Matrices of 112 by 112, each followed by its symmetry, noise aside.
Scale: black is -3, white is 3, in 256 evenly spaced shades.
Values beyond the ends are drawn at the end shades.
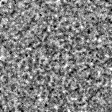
symmetric.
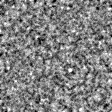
symmetric.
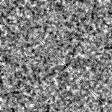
symmetric.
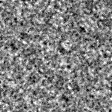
symmetric across the other diagonal.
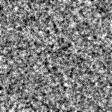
no symmetry.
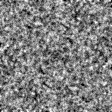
same after a half turn.
